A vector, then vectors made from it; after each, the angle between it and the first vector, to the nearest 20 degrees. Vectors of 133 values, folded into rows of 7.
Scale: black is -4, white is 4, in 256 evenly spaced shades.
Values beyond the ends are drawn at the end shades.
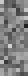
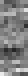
60 degrees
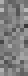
40 degrees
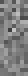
120 degrees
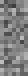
40 degrees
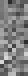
60 degrees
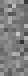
100 degrees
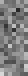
60 degrees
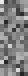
20 degrees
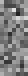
40 degrees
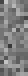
160 degrees
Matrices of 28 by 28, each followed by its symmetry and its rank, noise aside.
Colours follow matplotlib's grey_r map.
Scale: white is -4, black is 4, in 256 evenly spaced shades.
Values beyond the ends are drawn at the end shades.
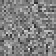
no symmetry, rank eight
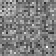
symmetric, rank six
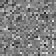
symmetric, rank eight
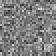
no symmetry, rank six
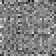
no symmetry, rank six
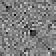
symmetric, rank eight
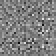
antisymmetric, rank eight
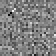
antisymmetric, rank eight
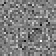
symmetric, rank eight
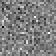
no symmetry, rank eight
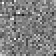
symmetric, rank eight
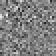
no symmetry, rank eight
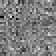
no symmetry, rank seven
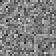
symmetric, rank seven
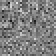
antisymmetric, rank six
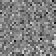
no symmetry, rank eight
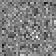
symmetric, rank seven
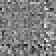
antisymmetric, rank six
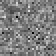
symmetric, rank seven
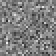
symmetric, rank eight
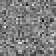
antisymmetric, rank six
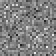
symmetric, rank eight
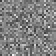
symmetric, rank eight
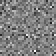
no symmetry, rank six
